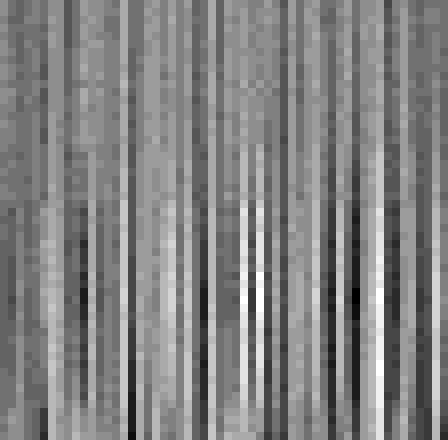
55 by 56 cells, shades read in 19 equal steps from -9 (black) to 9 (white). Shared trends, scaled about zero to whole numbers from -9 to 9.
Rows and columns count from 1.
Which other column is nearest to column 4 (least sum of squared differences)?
28
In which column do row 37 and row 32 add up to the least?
45
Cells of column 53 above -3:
21
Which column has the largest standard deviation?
11
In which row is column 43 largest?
38
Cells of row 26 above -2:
41
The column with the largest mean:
48
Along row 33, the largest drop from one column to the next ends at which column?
49
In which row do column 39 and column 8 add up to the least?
53
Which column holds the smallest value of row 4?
9
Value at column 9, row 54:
1
